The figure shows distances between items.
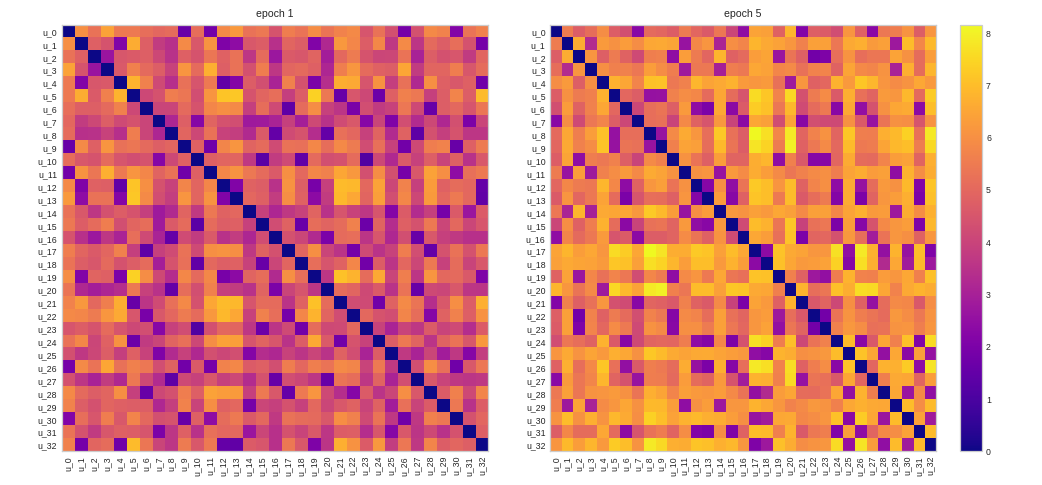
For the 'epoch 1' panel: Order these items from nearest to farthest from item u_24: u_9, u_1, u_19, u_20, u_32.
u_20, u_9, u_1, u_32, u_19
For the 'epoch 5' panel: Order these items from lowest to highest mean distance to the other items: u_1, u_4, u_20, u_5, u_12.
u_12, u_5, u_1, u_4, u_20
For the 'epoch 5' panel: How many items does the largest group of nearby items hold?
7
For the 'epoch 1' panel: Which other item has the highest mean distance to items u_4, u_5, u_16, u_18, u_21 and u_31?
u_11
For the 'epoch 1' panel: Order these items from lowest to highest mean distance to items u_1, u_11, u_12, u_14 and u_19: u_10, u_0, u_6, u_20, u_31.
u_20, u_31, u_10, u_0, u_6
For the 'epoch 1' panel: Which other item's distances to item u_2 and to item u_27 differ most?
u_8
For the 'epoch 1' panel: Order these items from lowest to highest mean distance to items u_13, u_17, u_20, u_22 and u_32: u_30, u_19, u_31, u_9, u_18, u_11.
u_19, u_31, u_18, u_30, u_9, u_11
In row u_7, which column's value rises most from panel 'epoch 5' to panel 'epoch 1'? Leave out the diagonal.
u_0
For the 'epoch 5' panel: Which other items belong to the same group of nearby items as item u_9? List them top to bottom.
u_5, u_8
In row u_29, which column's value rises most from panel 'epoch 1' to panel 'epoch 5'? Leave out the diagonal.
u_25
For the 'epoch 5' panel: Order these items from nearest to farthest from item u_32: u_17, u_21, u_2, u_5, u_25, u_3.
u_17, u_25, u_21, u_2, u_3, u_5
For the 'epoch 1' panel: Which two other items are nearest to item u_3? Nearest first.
u_2, u_20
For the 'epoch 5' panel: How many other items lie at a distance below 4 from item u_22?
4
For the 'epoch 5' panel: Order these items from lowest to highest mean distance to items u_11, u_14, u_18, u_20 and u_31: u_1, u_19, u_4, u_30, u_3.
u_3, u_1, u_4, u_30, u_19
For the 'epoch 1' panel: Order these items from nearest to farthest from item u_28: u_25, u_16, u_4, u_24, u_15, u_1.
u_24, u_25, u_16, u_1, u_15, u_4
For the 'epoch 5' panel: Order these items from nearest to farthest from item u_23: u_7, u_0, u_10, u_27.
u_10, u_7, u_0, u_27
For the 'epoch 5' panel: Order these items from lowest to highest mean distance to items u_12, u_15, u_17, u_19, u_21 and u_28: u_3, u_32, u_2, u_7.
u_7, u_2, u_32, u_3
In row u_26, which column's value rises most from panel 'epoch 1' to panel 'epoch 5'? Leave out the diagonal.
u_30
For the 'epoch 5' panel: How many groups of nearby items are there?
7
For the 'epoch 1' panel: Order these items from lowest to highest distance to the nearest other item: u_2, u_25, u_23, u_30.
u_23, u_30, u_25, u_2
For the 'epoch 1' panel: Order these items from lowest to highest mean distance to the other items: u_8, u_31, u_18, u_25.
u_25, u_8, u_31, u_18
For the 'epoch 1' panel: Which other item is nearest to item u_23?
u_10
